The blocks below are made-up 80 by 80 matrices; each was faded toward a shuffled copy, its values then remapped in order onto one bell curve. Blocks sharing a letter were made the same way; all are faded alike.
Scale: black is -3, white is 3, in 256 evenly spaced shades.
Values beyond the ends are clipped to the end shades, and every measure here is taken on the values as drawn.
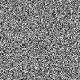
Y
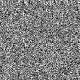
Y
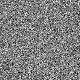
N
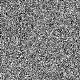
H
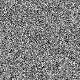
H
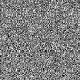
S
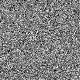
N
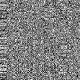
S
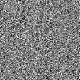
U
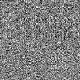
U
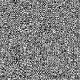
U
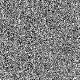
H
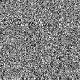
Y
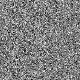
H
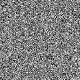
Y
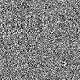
U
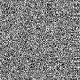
U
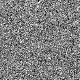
H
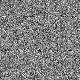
N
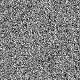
H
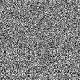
U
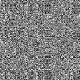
S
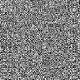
S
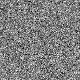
N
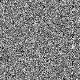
H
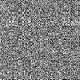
S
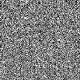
Y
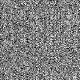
U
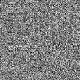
U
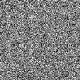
U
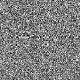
U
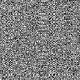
S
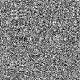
U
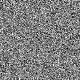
N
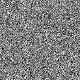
H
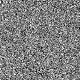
N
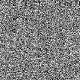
Y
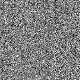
H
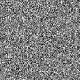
U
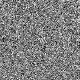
H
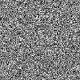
U
